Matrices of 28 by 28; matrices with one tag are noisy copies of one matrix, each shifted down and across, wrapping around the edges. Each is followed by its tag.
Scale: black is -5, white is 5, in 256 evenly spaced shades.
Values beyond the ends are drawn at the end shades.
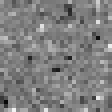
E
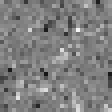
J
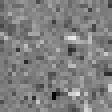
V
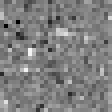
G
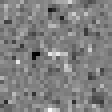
V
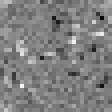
J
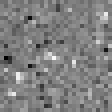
G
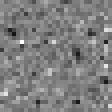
E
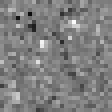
G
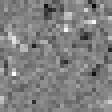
J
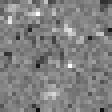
J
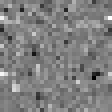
V
